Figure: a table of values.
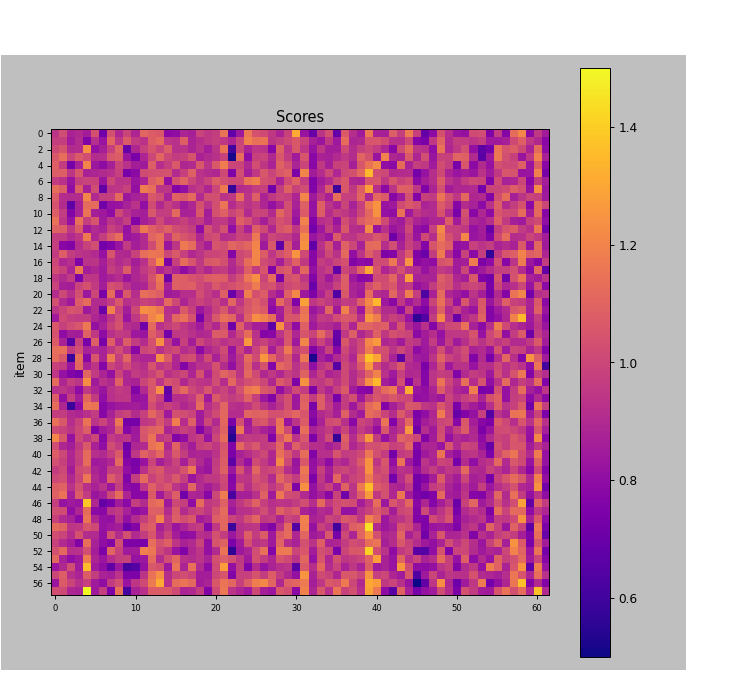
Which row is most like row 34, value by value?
9
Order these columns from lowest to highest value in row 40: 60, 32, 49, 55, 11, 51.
32, 49, 51, 55, 11, 60
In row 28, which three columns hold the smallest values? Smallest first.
32, 2, 43
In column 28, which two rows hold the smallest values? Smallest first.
14, 18
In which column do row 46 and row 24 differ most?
58
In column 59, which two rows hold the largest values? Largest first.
28, 15
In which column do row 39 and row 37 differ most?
30
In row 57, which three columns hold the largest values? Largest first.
4, 60, 39
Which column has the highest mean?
39
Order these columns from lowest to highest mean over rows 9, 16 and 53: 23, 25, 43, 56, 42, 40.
56, 42, 23, 43, 25, 40
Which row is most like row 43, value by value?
40
